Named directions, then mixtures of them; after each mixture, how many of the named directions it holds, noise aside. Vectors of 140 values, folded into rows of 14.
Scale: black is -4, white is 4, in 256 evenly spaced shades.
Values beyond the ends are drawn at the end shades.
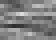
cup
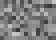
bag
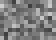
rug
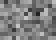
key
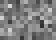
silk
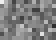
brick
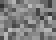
one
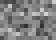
three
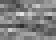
one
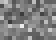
four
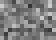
one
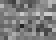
three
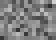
one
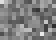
one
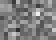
three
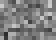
one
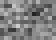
three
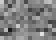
four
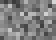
four
